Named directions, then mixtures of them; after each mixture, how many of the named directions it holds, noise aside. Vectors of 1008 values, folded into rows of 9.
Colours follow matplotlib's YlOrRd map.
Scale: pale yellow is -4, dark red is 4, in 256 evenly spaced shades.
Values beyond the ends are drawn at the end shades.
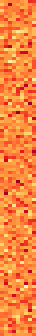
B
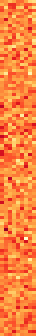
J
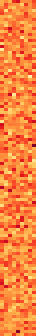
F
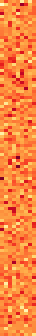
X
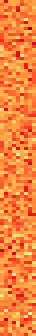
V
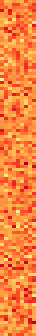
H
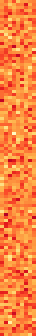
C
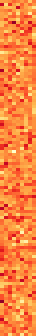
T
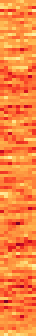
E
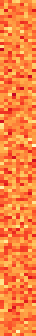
one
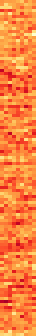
two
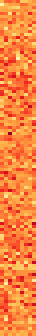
four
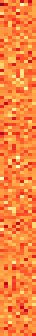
one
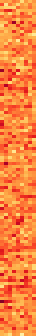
two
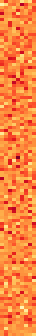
one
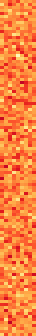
four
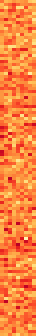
two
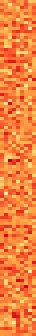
three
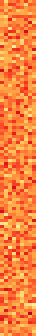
four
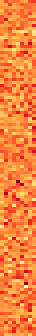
two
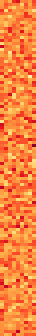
one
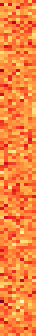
one
